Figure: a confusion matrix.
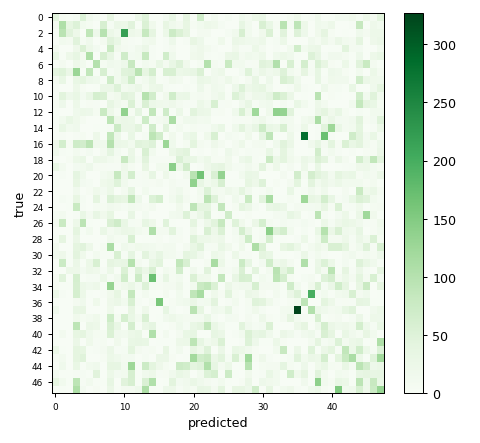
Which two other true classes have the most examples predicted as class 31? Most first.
27, 23
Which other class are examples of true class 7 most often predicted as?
3
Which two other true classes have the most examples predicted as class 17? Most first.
19, 13
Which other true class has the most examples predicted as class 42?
43
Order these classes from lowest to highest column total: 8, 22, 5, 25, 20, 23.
25, 5, 23, 22, 20, 8
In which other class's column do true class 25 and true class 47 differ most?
41
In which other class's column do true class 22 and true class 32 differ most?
40
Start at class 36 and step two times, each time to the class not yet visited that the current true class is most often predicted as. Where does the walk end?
39
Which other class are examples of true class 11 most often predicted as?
44
